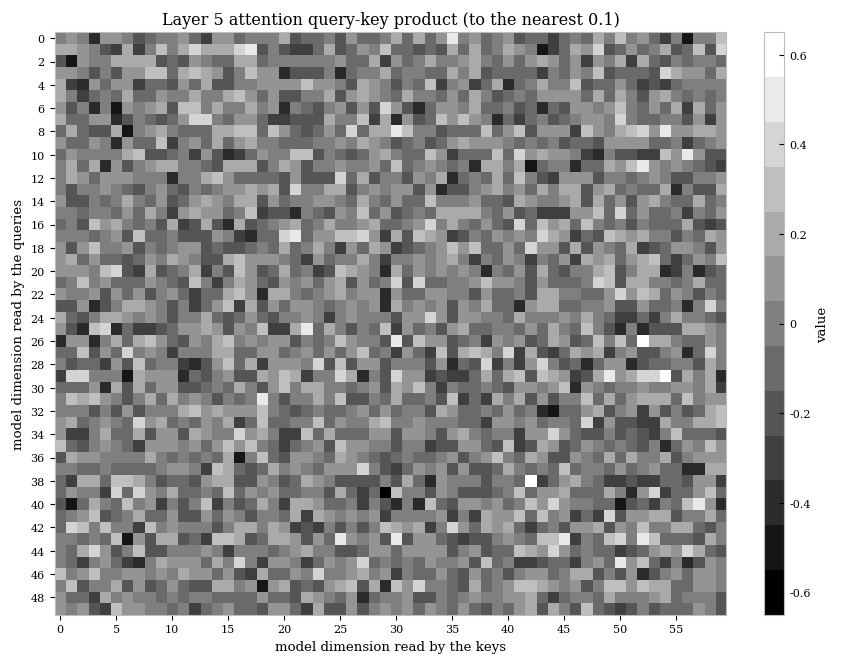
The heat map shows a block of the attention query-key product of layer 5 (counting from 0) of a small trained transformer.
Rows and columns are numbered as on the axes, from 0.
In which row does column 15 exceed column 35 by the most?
28
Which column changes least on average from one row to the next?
31
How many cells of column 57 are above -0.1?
34
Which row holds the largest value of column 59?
1
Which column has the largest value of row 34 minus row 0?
44
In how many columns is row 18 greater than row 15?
26
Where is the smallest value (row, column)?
39, 29
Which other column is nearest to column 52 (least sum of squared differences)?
30
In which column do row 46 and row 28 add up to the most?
23
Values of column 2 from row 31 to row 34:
0.2 0 -0.1 -0.3
